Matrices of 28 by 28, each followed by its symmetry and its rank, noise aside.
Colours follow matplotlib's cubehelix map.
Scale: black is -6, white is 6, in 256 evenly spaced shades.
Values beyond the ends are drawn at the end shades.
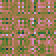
antisymmetric, rank two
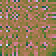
no symmetry, rank three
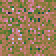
antisymmetric, rank four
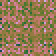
no symmetry, rank four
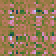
antisymmetric, rank two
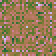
symmetric, rank four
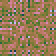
antisymmetric, rank four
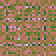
no symmetry, rank three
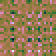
no symmetry, rank two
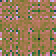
no symmetry, rank three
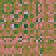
symmetric, rank three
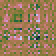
symmetric, rank two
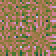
antisymmetric, rank four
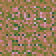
antisymmetric, rank four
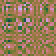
antisymmetric, rank two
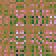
antisymmetric, rank two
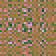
antisymmetric, rank two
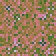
symmetric, rank four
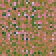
antisymmetric, rank four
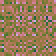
no symmetry, rank two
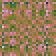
antisymmetric, rank two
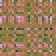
no symmetry, rank two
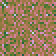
symmetric, rank four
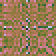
no symmetry, rank two
